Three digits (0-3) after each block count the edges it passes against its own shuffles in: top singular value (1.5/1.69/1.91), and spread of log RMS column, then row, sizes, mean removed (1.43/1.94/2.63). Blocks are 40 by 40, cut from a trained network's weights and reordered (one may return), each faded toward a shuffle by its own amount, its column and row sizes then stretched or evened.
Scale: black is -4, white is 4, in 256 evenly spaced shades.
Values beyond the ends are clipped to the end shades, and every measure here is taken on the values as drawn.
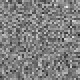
1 0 0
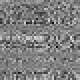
3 0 3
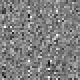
0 2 0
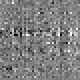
1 0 3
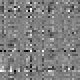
2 2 3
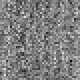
0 1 0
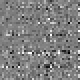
1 2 2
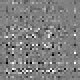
2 2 3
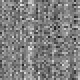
1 1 1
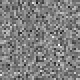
1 0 0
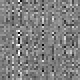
3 3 0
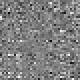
2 2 2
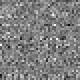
1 0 2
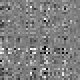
3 3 2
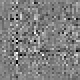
1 2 2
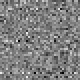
0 0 2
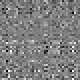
2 1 3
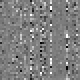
0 3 0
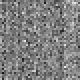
0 1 0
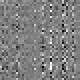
3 3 1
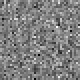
0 1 0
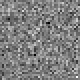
1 1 0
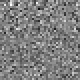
0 1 1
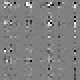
2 3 2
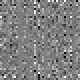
1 3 1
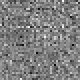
2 0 2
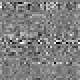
2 0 3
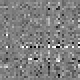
1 2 2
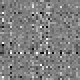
2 2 2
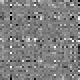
2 2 3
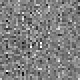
0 2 0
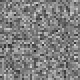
1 0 0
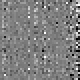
0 3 1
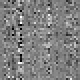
1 3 0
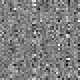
1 2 1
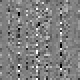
0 3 0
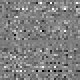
0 1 3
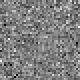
0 0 0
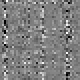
2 3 1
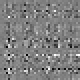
2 2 3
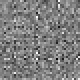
0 2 1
